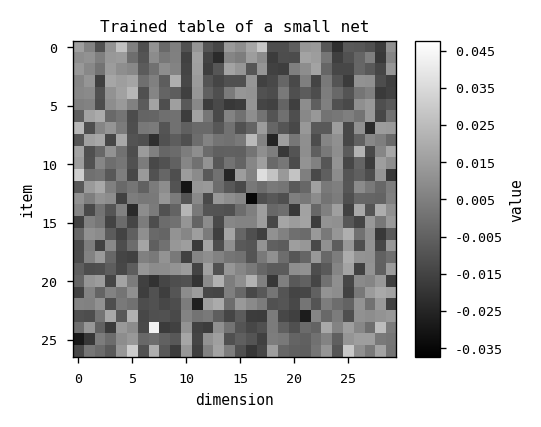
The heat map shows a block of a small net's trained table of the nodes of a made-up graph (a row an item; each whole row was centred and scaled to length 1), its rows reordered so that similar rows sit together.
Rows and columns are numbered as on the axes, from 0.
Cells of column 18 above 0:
10
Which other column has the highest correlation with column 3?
11
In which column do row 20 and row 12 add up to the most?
2
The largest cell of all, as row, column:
24, 7
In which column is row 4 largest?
5
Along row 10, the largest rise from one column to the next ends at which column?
28
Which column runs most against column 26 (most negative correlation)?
20
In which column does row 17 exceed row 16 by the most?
17
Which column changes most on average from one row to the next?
29
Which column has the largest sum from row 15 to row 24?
27
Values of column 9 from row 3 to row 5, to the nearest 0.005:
0.02 -0.005 0.015
